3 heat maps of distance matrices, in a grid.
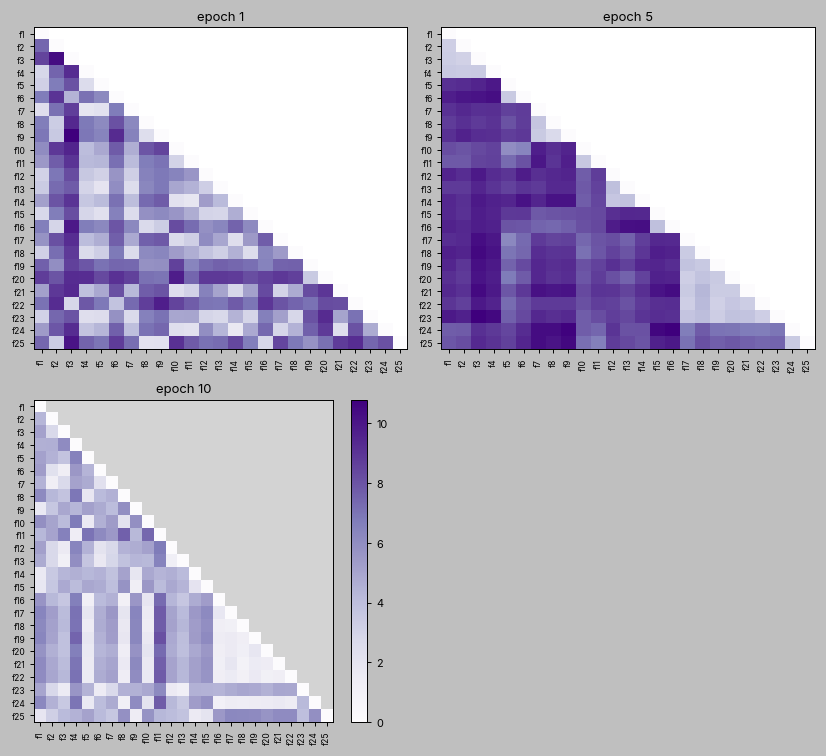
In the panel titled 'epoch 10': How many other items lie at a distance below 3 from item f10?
10
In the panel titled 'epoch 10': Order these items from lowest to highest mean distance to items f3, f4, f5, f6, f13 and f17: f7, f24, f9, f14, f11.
f24, f7, f14, f9, f11
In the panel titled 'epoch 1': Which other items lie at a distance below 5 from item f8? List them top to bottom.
f2, f9, f16, f25
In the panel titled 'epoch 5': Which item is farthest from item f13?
f16
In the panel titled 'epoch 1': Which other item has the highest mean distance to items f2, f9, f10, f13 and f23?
f3
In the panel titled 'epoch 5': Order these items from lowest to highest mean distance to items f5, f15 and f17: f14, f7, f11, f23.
f23, f11, f7, f14
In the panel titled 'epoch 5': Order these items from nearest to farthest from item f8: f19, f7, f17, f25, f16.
f7, f16, f17, f19, f25
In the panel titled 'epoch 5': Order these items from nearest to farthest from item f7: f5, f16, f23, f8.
f8, f16, f5, f23
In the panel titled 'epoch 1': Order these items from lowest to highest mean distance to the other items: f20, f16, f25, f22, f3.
f16, f25, f22, f20, f3
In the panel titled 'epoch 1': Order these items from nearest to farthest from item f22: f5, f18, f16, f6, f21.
f6, f5, f18, f21, f16
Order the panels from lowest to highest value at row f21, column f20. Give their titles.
epoch 10, epoch 5, epoch 1
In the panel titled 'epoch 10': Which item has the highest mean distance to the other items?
f11
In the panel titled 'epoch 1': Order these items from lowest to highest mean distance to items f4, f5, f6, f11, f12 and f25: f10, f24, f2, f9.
f24, f10, f9, f2
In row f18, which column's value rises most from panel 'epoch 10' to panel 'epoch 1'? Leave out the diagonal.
f20
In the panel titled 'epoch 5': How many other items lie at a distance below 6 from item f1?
3
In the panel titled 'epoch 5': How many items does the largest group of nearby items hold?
7
